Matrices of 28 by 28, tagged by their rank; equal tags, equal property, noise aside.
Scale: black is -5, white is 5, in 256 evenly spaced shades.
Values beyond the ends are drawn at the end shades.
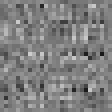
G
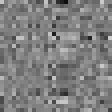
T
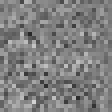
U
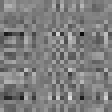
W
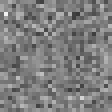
U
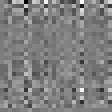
W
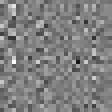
T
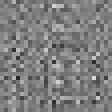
T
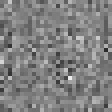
U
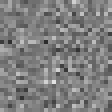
U
